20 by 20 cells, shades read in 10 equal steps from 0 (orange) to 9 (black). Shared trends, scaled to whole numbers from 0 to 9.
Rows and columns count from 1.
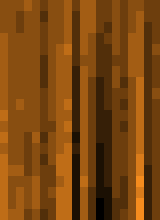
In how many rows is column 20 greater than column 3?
16
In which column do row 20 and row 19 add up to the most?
13
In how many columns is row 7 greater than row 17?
6
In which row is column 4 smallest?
1
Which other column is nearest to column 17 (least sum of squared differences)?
2
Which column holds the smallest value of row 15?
18
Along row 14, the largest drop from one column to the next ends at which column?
11
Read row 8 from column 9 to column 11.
3 7 3
